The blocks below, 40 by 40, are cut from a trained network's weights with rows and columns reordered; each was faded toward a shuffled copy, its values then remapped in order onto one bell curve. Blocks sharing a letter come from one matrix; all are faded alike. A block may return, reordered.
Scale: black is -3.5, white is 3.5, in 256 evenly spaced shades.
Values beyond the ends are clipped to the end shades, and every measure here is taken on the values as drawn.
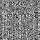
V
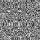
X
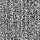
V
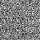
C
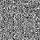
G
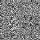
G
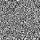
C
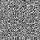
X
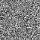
C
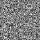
G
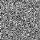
G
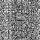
V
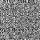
C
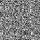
C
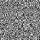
C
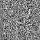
G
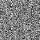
G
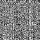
V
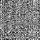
V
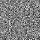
G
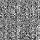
V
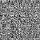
C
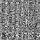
V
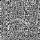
G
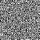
C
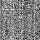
V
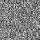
X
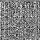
V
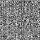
V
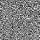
C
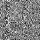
G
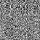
C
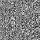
G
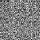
C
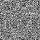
C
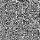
G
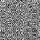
X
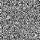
G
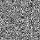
G
